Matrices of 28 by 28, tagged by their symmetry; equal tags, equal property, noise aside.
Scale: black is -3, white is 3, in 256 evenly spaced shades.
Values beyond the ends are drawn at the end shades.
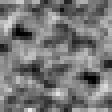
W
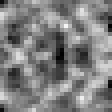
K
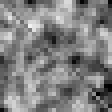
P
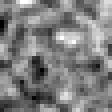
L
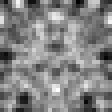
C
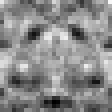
C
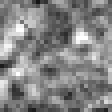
P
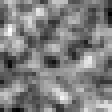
P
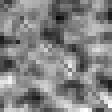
P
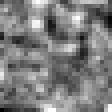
P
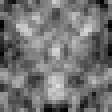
C
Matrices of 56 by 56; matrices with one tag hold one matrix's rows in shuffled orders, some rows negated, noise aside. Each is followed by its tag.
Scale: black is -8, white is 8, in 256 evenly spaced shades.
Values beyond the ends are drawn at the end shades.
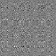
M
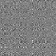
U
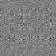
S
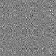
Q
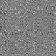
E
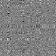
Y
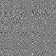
U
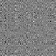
E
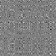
S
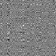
Y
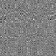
E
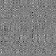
U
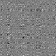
Y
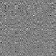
E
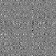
U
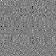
U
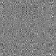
Q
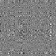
S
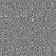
U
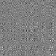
Q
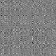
U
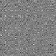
E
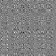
M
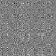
M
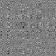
Y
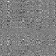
Y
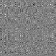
E
